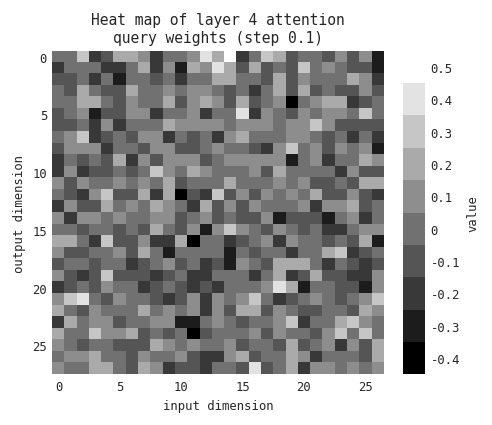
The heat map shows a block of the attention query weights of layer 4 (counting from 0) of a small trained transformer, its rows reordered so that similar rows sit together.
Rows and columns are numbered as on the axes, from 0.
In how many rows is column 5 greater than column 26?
12
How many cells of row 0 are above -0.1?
19
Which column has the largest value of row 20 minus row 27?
18
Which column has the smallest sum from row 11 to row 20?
11
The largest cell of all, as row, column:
0, 14
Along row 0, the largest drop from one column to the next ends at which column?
15
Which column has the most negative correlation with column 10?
13
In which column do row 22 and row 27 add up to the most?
16
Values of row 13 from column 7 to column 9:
0 0.2 0.1
